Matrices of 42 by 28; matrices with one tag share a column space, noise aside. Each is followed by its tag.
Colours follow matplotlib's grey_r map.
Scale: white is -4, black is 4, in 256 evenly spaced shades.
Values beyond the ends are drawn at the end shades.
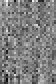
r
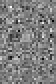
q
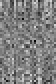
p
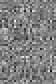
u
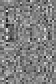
u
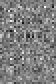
q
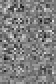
q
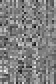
r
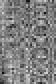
r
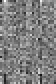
r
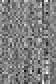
r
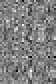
u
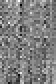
r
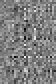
u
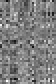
p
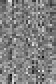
r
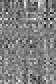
p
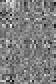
p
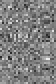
q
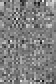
p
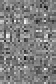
q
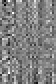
r
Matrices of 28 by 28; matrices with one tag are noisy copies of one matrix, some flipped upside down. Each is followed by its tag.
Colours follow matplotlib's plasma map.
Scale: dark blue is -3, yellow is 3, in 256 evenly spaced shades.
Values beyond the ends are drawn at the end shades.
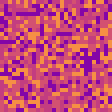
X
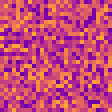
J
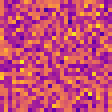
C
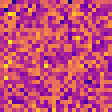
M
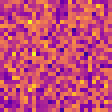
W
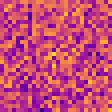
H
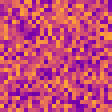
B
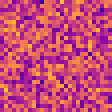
M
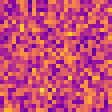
W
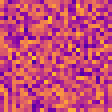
C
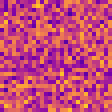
J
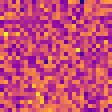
H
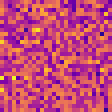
C
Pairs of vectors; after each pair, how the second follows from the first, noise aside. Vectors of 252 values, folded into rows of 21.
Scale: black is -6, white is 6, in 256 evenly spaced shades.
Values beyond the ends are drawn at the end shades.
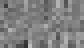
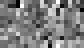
wrapped around, scaled up.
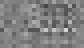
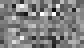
wrapped around, scaled up.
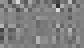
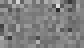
sign-scrambled.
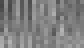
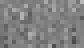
reversed, partly zeroed.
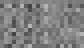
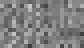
negated.
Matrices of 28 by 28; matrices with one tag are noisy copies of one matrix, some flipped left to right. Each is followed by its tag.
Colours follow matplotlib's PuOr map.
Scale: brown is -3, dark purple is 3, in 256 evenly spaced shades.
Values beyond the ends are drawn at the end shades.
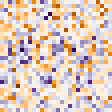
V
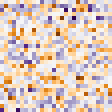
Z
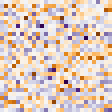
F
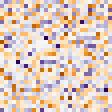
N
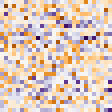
F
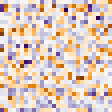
Z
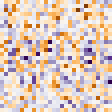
V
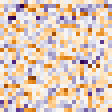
Z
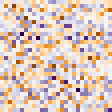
F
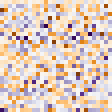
F
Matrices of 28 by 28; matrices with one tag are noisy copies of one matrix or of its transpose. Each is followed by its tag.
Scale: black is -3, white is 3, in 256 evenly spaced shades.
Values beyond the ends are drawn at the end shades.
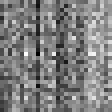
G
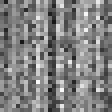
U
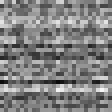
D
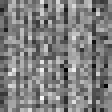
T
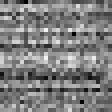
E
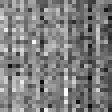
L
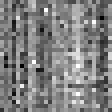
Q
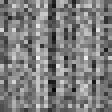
U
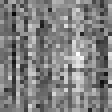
Q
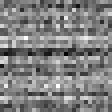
U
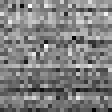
L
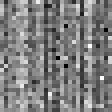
D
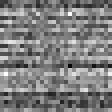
T
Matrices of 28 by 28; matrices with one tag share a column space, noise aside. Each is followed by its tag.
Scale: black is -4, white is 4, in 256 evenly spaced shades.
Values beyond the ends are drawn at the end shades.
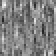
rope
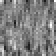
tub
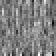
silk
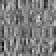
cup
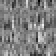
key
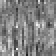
tub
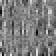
silk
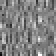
key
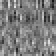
cup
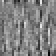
tub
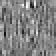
rope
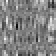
key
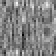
rope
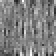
silk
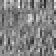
cup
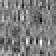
cup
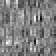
cup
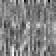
tub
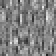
cup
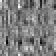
cup
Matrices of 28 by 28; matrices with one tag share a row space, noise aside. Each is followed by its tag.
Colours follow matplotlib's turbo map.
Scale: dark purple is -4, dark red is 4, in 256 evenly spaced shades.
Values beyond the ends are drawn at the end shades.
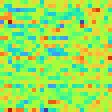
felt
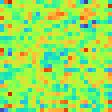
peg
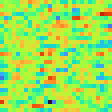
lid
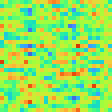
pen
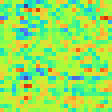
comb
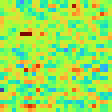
comb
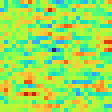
lid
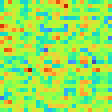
peg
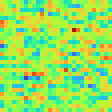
comb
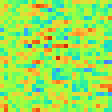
lid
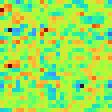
felt
